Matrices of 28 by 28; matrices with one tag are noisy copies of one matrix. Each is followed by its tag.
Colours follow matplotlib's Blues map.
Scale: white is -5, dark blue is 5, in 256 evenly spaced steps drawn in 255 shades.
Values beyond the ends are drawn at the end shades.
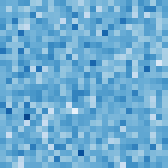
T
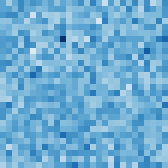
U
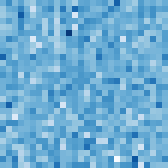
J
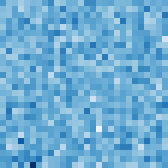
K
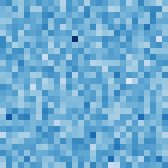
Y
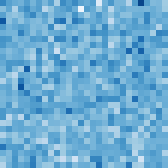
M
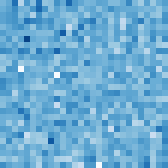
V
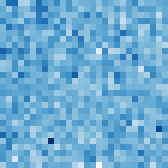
V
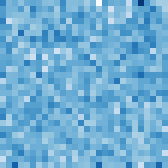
M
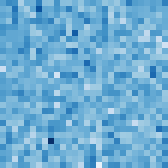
V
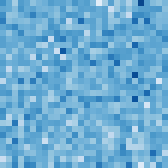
M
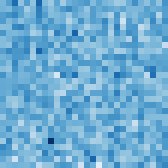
V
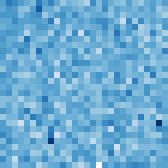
V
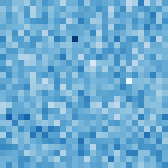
Y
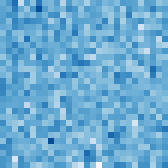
V
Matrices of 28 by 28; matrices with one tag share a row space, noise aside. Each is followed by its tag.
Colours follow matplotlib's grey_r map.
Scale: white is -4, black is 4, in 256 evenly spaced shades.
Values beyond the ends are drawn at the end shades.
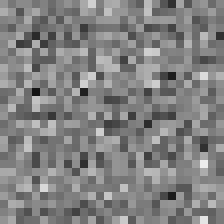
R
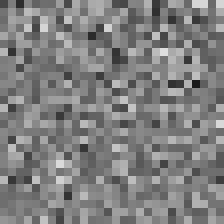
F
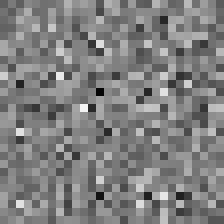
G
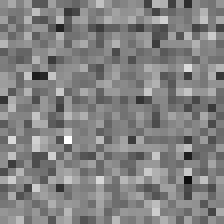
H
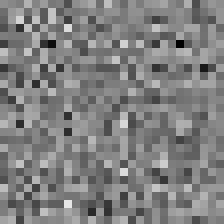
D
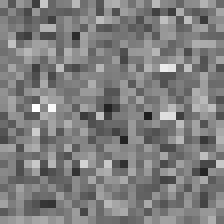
R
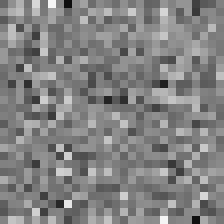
D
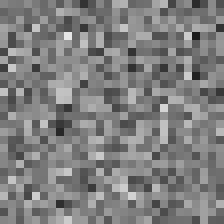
F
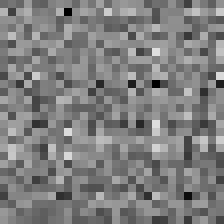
H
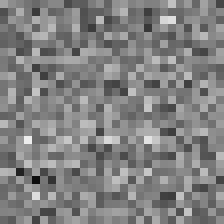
R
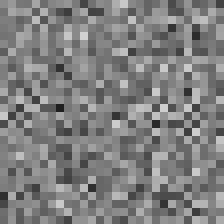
F
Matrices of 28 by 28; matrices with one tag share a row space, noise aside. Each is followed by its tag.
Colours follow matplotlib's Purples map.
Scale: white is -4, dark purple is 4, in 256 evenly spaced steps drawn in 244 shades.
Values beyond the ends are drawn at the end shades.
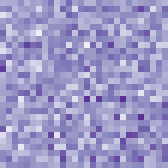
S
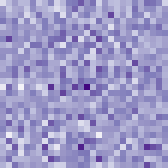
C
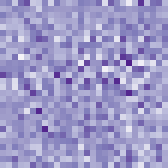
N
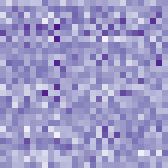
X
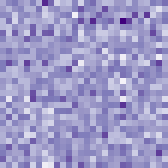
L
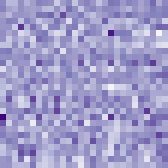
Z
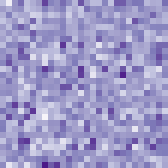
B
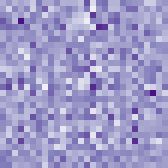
C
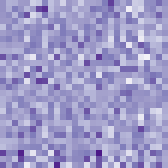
N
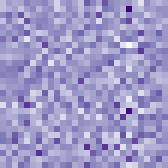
N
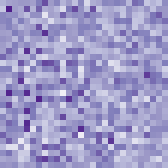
B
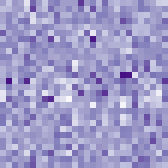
L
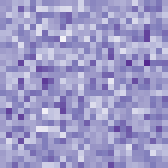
B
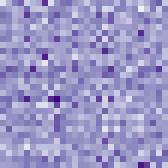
X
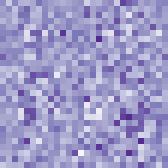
N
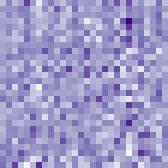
N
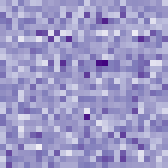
S
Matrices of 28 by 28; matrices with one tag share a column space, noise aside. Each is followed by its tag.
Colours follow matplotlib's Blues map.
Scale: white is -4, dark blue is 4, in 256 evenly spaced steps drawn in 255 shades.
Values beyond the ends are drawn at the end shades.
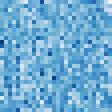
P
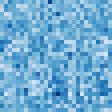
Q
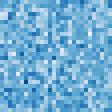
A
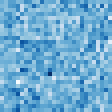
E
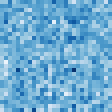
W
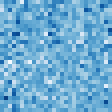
A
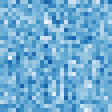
W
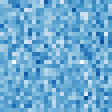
A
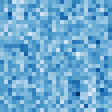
Q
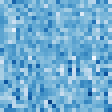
W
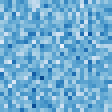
A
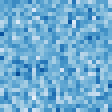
W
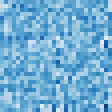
E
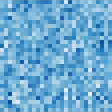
P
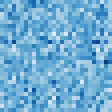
A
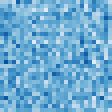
A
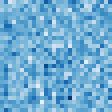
P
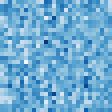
P
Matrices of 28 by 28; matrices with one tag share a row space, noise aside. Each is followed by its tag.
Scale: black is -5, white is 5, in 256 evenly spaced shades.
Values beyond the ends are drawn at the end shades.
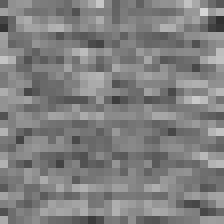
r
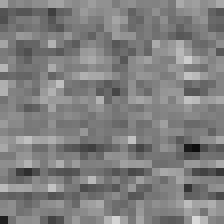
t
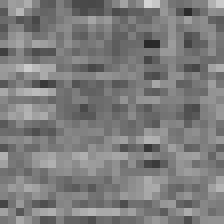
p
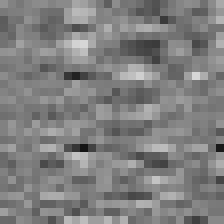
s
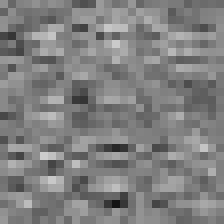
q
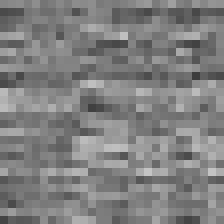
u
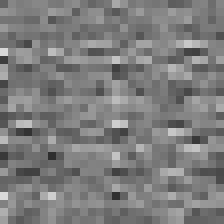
t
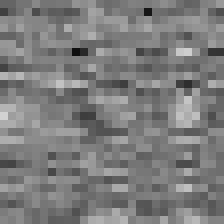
u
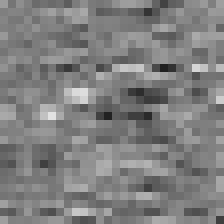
s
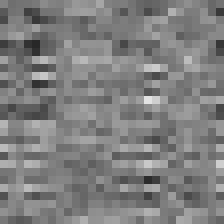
p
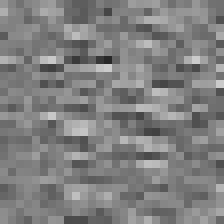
s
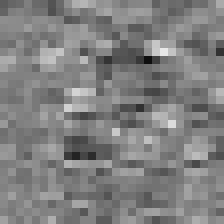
s
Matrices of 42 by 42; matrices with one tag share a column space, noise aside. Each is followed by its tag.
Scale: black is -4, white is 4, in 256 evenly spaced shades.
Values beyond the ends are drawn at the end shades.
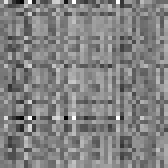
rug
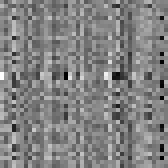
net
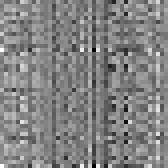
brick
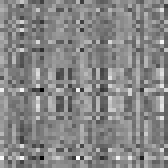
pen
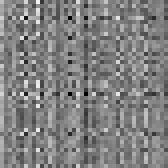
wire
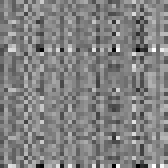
brick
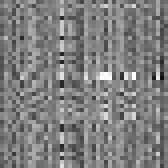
net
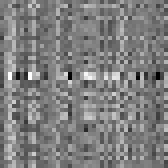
net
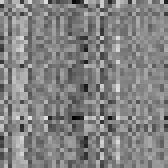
rug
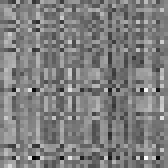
pen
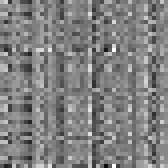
brick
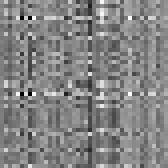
wire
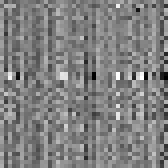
net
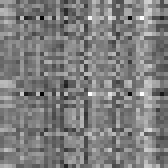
wire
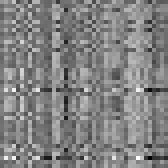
pen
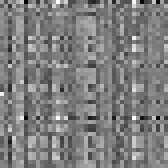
rug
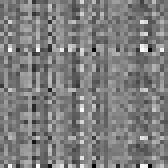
brick
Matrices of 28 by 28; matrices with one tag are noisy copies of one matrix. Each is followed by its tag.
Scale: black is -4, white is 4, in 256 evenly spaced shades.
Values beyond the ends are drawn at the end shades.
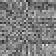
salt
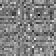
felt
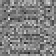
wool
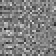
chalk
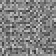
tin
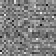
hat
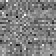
salt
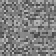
hat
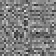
hat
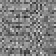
tin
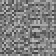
hat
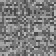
felt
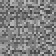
wool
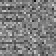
chalk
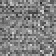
wool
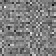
tin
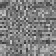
salt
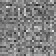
felt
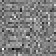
tin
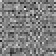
tin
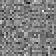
hat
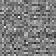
hat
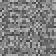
tin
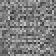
wool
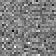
hat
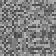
hat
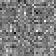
felt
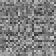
felt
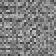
chalk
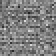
wool
